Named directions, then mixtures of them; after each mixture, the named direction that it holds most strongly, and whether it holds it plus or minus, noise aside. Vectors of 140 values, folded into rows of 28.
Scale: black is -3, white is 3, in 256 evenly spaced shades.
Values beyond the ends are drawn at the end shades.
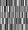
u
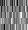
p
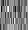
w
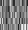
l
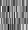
w, minus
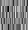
w, minus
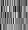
w, plus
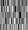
w, plus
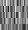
u, minus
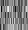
w, plus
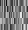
p, plus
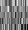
l, minus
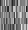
w, minus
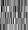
w, plus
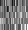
p, plus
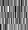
w, plus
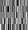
u, minus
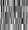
w, plus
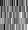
p, plus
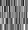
u, plus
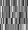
l, plus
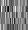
w, minus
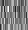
w, plus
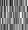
p, plus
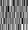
l, plus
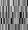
p, minus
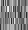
w, plus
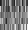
l, plus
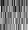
w, plus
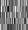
w, minus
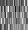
u, plus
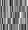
l, minus
